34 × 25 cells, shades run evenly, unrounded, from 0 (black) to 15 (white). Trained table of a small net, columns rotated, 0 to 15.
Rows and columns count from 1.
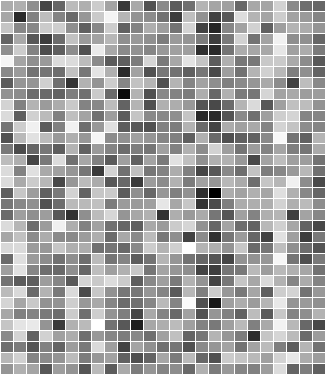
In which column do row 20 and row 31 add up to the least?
20
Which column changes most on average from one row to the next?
17
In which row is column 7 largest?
26
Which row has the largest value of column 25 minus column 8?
16
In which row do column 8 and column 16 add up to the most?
13
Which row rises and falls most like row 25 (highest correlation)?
5
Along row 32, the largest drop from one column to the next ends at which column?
10
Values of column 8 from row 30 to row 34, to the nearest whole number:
15 9 13 9 11
